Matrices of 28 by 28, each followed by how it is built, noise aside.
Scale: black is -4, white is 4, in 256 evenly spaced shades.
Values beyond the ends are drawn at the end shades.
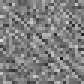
Toeplitz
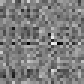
low rank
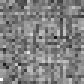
blocks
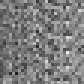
repeating rows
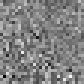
lower triangular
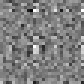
low rank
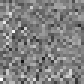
lower triangular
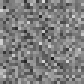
repeating rows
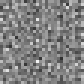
repeating rows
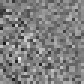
lower triangular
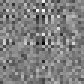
low rank
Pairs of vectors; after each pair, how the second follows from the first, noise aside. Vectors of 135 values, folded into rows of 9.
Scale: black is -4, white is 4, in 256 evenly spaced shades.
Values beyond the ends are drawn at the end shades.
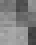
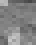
reversed, negated, partly zeroed.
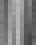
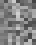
sign-scrambled.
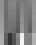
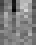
reversed, negated.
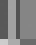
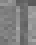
reversed, negated, shrunk.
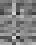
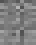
reversed, negated, shrunk.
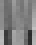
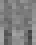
shrunk.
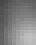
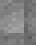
wrapped around, shrunk.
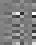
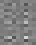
wrapped around, shrunk.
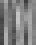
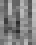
reversed, negated.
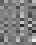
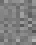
shrunk.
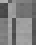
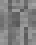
wrapped around, shrunk.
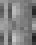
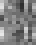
reversed, negated.
